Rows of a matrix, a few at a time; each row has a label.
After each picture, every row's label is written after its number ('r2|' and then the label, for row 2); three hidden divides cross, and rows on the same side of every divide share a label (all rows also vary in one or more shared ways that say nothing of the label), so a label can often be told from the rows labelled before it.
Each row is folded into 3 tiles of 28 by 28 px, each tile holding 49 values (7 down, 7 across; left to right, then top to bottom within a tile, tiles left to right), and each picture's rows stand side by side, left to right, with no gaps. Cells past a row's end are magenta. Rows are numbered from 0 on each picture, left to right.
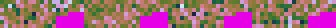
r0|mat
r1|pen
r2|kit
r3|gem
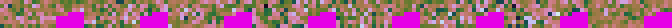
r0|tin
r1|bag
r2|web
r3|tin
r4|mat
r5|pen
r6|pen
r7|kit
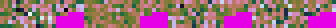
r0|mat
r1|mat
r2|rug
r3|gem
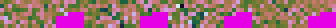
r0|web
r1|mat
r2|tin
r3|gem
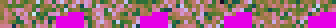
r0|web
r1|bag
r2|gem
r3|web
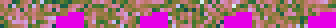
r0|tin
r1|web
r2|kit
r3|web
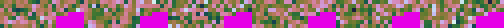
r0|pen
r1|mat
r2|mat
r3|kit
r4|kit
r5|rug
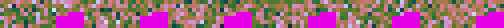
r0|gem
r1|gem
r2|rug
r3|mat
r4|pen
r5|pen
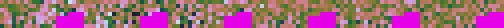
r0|bag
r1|tin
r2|kit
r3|bag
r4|web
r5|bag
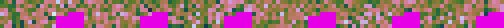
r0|pen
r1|rug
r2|kit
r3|gem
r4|web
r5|bag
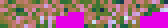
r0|bag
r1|pen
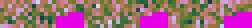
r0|kit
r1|web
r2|kit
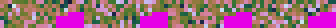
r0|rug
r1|web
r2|tin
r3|web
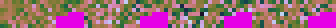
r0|tin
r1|pen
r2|tin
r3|gem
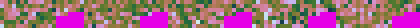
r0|kit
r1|rug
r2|pen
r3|web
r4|tin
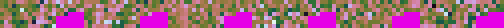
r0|mat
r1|pen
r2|bag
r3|rug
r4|gem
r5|pen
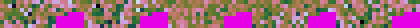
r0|mat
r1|bag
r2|pen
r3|pen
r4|bag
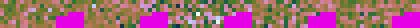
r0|pen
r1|mat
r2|rug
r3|kit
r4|mat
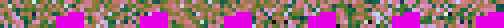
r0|gem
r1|tin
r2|gem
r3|kit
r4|tin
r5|pen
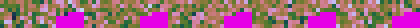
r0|mat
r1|kit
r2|kit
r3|kit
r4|kit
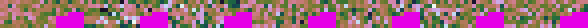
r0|rug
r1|bag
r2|bag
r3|tin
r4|mat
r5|kit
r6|web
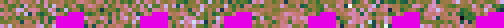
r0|pen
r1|gem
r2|pen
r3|tin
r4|bag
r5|kit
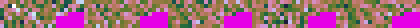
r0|gem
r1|tin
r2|pen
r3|bag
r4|pen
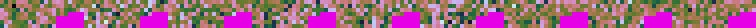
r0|pen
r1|pen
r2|rug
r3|bag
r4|bag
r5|mat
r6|kit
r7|tin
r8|kit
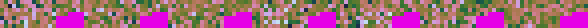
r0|pen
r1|tin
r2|tin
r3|pen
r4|pen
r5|tin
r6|kit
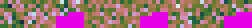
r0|rug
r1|web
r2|gem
